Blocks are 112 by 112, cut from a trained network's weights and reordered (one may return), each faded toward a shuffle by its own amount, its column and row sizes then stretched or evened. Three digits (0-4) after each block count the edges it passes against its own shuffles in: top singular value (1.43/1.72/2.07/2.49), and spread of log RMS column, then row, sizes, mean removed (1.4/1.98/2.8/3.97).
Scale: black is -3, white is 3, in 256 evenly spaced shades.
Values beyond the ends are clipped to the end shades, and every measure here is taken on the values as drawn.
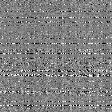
2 0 4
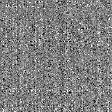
1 1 2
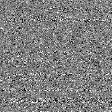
1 1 3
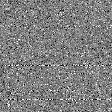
2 0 2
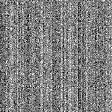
4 2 1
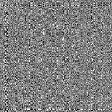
4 3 1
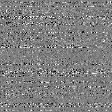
0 1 4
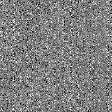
1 3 0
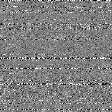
2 0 4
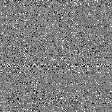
1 1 3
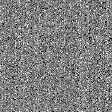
0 1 2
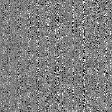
0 4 0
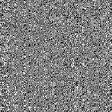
3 3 1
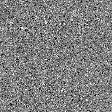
0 1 1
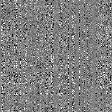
0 4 2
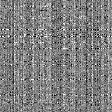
4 2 3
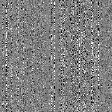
0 4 0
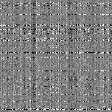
4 1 4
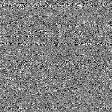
2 0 3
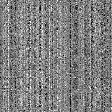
4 3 0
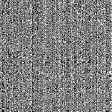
3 2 2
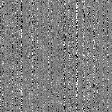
0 4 0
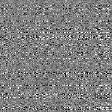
3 2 4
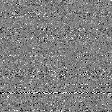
2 1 3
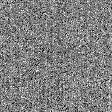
0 0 1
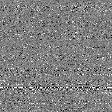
2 0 3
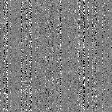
0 4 1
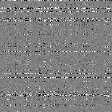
2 2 4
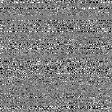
3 1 4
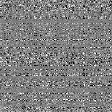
2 2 4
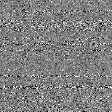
0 0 4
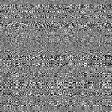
4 1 4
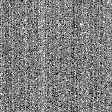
2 0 1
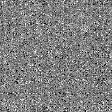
0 1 2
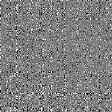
2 3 3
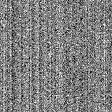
3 1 0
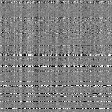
4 0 4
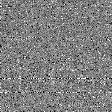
2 0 2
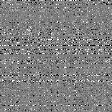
1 2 4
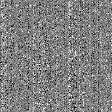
1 3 0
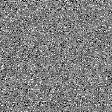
1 0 2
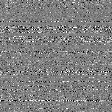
0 0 4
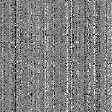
4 4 2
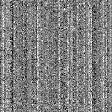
4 3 0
